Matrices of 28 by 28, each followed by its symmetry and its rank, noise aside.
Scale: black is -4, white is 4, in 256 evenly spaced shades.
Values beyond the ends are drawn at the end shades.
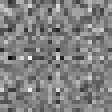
no symmetry, rank three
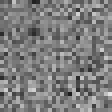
no symmetry, rank six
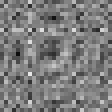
symmetric, rank three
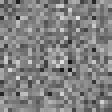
symmetric, rank six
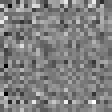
no symmetry, rank four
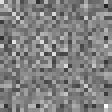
symmetric, rank four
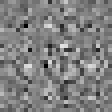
no symmetry, rank four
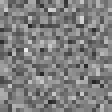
no symmetry, rank six
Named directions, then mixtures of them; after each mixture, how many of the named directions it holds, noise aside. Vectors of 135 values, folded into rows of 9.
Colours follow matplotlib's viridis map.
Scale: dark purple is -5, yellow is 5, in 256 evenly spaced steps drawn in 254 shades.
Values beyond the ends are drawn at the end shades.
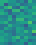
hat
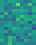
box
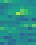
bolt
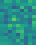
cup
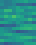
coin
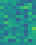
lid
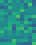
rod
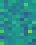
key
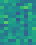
one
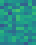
four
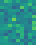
two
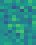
one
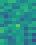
four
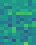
three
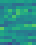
three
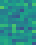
two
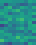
two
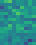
four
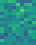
four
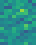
four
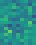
two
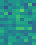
three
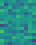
three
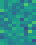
one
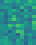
one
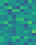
one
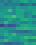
one
